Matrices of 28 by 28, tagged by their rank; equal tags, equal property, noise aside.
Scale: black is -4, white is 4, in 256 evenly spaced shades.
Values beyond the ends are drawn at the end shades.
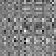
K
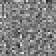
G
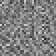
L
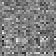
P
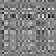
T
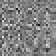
P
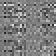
K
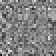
G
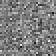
L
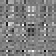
T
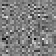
P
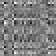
T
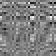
T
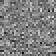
L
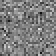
G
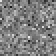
L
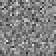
L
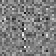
P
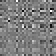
K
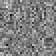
L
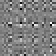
T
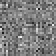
G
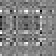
T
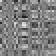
T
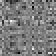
P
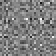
P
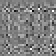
K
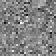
L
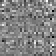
G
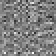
P
